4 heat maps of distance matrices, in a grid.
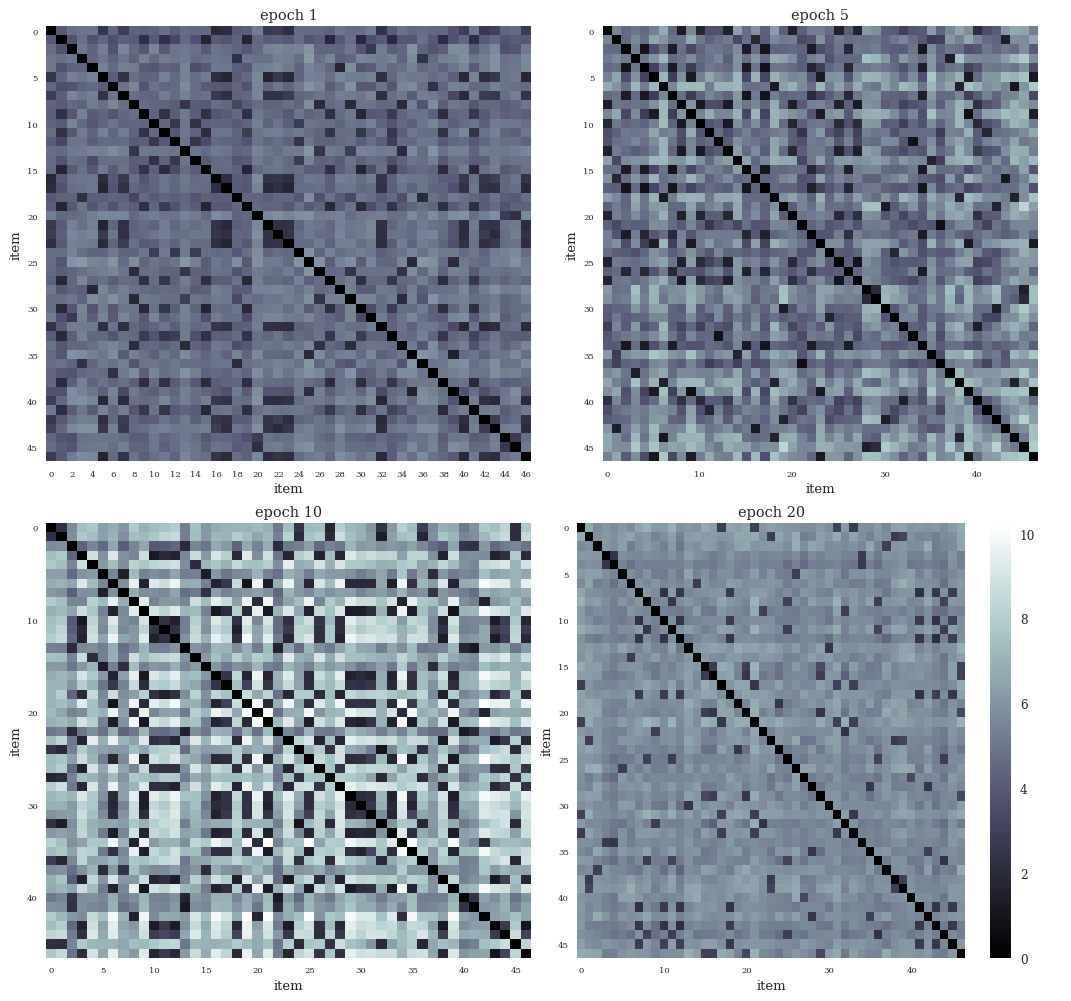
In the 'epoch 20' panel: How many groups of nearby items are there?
14
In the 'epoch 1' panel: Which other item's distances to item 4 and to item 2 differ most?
28
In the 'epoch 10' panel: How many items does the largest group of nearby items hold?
13
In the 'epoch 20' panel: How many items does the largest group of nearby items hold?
7
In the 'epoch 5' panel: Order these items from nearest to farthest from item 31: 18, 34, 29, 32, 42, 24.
24, 42, 34, 18, 32, 29
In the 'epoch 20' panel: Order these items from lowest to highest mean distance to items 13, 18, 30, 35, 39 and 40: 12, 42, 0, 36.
12, 42, 36, 0
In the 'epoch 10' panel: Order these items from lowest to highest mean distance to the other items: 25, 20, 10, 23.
10, 25, 23, 20
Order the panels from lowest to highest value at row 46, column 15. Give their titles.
epoch 20, epoch 5, epoch 1, epoch 10
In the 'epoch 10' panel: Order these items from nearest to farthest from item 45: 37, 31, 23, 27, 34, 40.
27, 40, 31, 37, 34, 23
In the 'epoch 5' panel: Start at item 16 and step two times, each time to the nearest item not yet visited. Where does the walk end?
1
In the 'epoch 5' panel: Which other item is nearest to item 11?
41
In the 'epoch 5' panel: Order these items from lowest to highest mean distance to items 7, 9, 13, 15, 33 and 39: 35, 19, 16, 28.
19, 16, 28, 35
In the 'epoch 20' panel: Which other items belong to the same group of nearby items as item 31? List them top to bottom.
0, 17, 21, 33
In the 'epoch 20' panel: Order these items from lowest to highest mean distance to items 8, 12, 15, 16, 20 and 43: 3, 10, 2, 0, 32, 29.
29, 10, 32, 3, 2, 0
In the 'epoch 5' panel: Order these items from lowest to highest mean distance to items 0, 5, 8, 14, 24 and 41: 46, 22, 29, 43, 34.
34, 22, 46, 43, 29
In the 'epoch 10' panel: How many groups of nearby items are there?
7
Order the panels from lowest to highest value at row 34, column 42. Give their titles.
epoch 10, epoch 5, epoch 1, epoch 20
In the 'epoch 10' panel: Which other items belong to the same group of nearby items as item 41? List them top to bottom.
2, 13, 22, 40
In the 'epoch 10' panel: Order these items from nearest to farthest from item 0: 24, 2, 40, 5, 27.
27, 24, 40, 2, 5
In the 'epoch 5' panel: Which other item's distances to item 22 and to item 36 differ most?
21
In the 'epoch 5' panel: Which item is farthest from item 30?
45
